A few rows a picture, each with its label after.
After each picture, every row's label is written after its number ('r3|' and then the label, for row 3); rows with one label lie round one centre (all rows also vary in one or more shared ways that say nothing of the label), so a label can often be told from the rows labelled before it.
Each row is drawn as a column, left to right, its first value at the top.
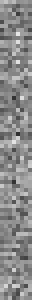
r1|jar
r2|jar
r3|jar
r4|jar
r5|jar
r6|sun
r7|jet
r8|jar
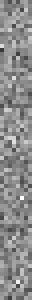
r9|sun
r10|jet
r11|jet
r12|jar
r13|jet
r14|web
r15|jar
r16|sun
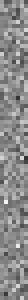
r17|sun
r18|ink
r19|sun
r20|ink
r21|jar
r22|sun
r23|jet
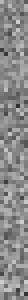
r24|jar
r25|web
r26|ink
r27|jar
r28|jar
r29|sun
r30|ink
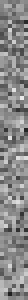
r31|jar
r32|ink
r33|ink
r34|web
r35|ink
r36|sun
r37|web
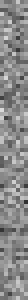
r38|jet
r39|sun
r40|ink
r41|ink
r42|jar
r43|ink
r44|jet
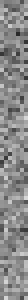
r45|jet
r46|jar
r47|web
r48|web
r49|web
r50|jet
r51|ink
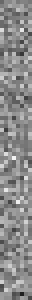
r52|sun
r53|ink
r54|sun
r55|sun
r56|ink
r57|ink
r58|jar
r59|jet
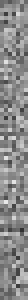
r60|jet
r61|sun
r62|jet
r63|ink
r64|jet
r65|web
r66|web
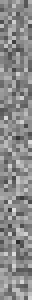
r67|web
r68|jar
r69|web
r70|ink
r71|sun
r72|sun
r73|jet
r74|jar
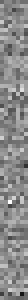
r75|ink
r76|sun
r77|web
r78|web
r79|jet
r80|web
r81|jet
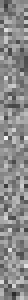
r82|jet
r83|web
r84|sun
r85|jar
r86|ink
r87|sun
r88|ink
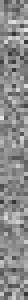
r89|jet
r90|web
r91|web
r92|web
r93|web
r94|jar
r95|ink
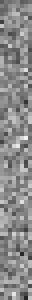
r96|web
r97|web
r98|jet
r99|jet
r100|web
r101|ink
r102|jet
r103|ink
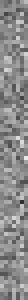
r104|jar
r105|jet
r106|jet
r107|ink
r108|web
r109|jar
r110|sun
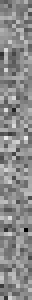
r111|web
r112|jet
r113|web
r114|web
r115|jar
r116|sun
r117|jet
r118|jet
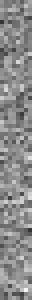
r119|sun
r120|web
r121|jet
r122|ink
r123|jar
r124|web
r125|ink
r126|ink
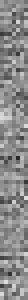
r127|jet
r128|jet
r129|jet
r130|jar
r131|jar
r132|sun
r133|web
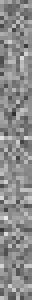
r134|ink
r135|web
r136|jar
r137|web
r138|jar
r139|jet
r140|ink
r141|ink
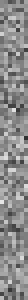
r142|ink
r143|sun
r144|jet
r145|jet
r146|web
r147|web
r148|sun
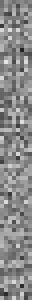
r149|jar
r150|jar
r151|sun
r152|ink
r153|jar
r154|sun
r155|jet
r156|web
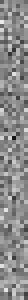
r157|ink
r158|ink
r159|web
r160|sun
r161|jar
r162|ink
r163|jet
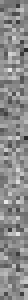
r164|web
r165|web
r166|jet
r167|sun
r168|jet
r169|ink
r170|sun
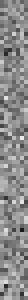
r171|jar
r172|sun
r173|sun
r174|ink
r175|web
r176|ink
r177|jet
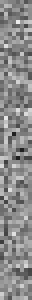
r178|sun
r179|jet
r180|sun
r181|jar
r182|jar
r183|jar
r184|ink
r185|jet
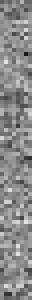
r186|jet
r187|jar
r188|ink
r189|sun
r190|jar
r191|jar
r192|web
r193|jet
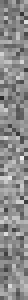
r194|jet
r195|jet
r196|jar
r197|ink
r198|web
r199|sun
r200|jar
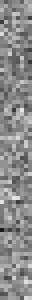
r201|ink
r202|ink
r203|ink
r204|web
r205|ink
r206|jet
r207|jar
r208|ink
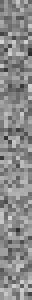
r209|web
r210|sun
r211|ink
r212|jar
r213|ink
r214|ink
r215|jar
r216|web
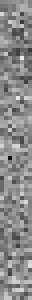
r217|web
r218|sun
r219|jar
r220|web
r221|web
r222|jet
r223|ink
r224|ink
